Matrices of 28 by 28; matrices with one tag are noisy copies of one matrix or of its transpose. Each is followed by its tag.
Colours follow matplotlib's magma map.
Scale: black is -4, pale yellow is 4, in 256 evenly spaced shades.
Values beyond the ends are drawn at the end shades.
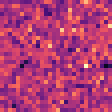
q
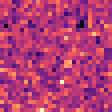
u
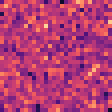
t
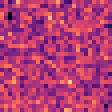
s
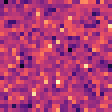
q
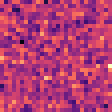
s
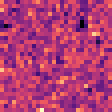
u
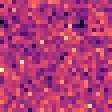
u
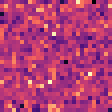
t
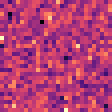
s
